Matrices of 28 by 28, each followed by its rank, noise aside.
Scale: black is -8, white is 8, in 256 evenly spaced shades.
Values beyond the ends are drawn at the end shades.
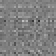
three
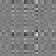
one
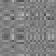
two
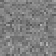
six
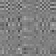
two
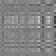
one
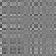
one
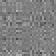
three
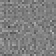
six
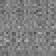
four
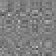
three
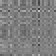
two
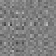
three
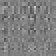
two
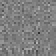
four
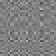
two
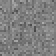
six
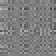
two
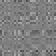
two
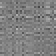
two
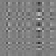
one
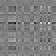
one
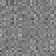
four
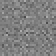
four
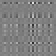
one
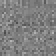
six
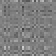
two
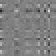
one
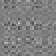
two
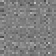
four
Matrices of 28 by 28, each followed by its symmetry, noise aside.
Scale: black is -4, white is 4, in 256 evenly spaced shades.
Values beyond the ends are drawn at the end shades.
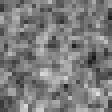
no symmetry.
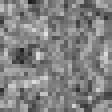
mirrored top to bottom.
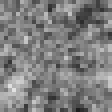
antisymmetric.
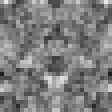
mirrored left to right.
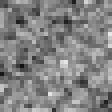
symmetric.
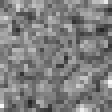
symmetric.
